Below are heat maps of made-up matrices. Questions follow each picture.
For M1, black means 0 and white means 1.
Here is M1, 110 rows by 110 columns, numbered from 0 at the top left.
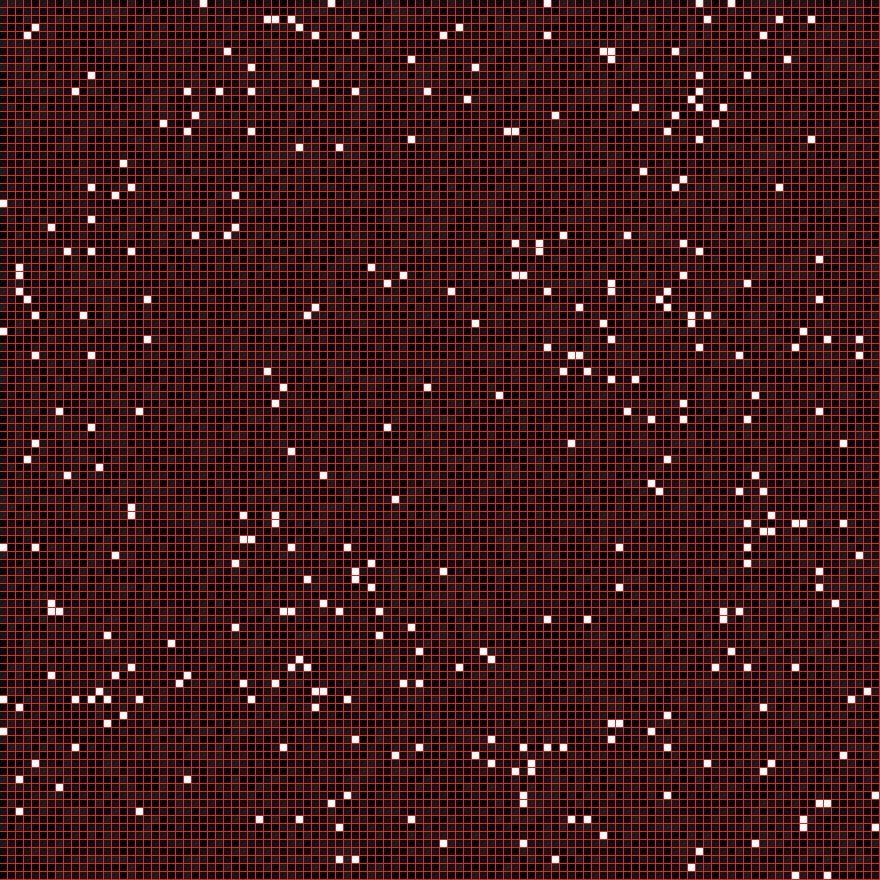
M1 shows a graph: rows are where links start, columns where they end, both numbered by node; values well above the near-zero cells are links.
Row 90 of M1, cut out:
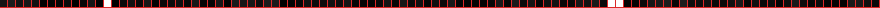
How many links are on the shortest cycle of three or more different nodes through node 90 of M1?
5
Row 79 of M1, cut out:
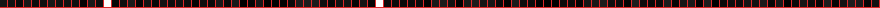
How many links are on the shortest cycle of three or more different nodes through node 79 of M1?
5
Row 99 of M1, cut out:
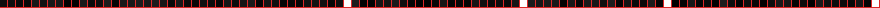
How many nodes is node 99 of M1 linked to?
4
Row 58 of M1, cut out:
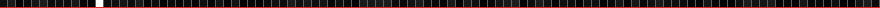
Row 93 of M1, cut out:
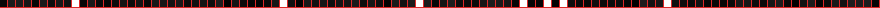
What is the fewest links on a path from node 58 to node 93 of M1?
6
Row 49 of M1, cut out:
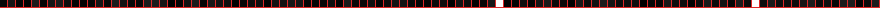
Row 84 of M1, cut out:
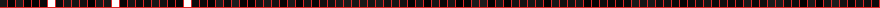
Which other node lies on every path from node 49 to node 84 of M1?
node 94
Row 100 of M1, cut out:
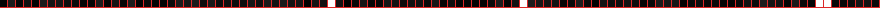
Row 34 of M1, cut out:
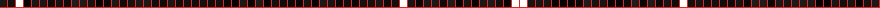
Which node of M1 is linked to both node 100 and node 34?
node 65
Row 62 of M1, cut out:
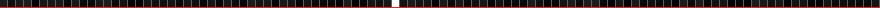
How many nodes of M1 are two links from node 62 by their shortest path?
1
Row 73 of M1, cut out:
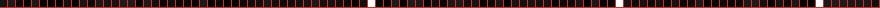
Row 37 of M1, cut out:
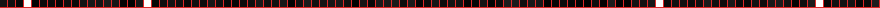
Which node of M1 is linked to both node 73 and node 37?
node 102
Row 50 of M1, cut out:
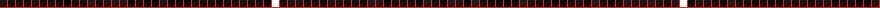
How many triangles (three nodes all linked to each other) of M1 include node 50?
1
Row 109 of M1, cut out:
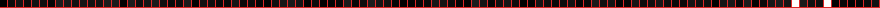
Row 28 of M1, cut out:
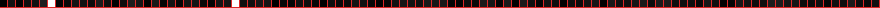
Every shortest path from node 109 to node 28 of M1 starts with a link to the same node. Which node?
node 103
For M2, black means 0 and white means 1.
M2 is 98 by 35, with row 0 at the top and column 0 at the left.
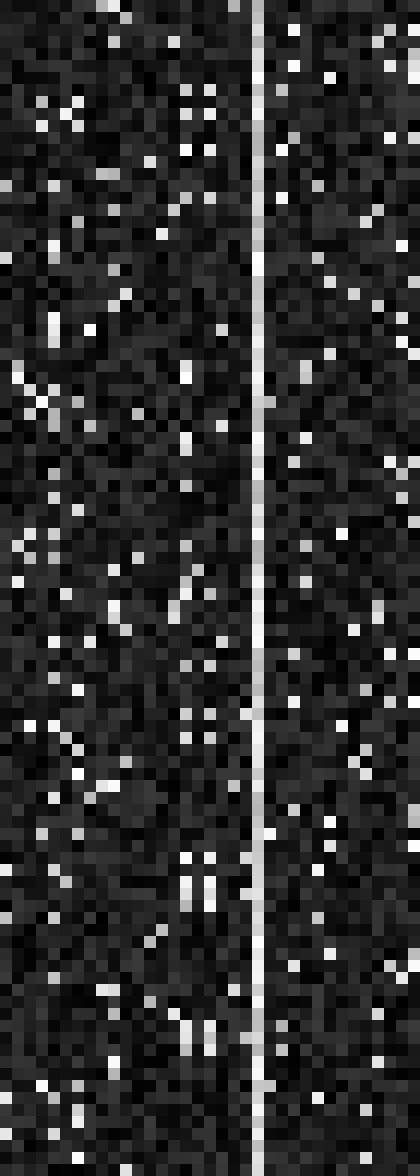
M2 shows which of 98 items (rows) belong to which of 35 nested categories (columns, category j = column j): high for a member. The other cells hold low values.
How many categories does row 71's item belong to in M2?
4
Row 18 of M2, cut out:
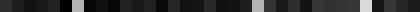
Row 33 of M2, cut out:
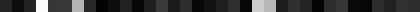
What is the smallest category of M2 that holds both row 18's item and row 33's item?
6
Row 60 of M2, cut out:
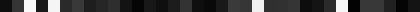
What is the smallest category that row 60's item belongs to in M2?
28
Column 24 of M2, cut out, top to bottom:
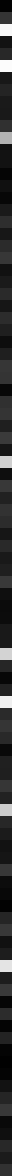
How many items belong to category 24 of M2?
8
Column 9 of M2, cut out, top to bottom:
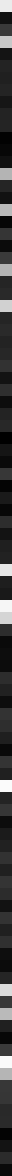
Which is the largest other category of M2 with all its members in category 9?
31
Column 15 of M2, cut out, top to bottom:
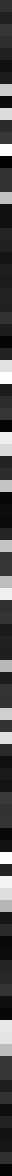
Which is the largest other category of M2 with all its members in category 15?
17
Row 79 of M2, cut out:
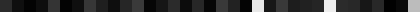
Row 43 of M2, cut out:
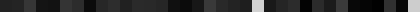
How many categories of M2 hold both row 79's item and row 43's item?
2
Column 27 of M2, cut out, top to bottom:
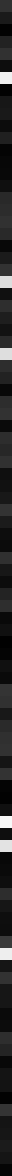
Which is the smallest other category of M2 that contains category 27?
34
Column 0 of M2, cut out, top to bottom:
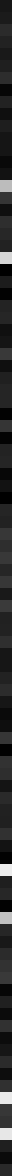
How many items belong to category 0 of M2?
6
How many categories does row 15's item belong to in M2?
4
